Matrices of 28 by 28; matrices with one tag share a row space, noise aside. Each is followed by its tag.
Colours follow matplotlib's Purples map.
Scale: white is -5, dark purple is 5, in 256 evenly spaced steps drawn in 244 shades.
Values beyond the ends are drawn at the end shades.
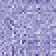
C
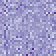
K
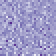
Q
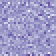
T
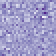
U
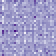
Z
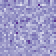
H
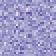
H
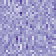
K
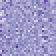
U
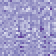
H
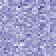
H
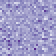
U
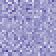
Q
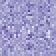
T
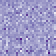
K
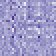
C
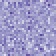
T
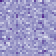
U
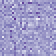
C
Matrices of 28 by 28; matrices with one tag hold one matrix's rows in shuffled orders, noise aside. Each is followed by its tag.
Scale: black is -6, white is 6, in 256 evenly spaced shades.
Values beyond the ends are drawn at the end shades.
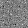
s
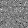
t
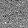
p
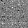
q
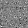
t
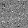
q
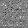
p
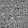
q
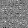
p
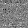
p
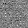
p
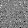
t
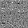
q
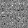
q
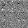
q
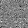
t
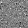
t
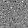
s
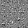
q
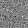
s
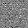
p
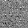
p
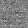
p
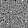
s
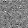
p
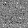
p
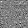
t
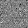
t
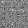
q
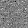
s
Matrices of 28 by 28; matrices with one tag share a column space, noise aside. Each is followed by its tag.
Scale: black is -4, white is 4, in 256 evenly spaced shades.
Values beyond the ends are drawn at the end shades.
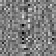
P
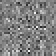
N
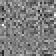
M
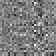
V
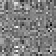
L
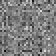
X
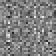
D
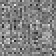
P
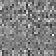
M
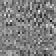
M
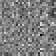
V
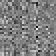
N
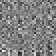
N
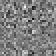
M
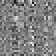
X
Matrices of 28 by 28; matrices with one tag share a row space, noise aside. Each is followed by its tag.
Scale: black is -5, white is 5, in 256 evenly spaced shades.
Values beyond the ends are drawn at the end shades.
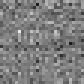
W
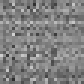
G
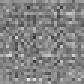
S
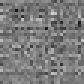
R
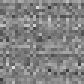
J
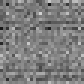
J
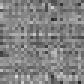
R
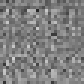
G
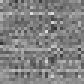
R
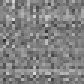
G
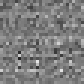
W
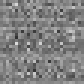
S
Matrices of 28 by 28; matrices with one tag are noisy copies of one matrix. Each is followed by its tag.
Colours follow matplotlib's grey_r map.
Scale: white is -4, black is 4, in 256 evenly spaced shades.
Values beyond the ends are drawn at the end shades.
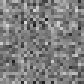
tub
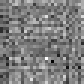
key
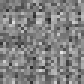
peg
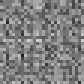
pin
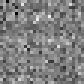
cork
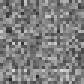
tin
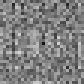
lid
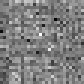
key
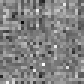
tub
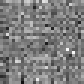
key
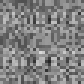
peg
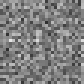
pin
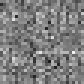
peg
